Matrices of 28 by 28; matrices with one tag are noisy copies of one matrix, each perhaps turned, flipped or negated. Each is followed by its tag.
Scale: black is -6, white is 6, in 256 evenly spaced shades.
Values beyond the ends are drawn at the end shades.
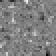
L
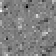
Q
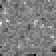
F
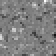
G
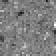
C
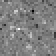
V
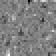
L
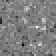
V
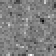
C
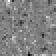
L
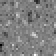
G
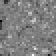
F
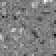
G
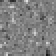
L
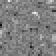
C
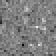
V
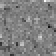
Q
